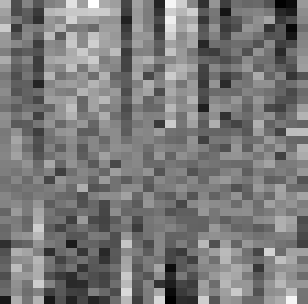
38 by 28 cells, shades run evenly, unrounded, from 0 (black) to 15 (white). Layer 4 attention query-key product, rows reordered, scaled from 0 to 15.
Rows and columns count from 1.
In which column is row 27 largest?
4
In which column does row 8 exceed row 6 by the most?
19
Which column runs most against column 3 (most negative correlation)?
24
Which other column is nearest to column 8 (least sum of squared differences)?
17
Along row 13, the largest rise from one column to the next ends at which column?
5
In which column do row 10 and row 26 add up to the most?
16
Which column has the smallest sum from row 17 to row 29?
9
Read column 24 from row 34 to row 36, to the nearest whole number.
3 5 6
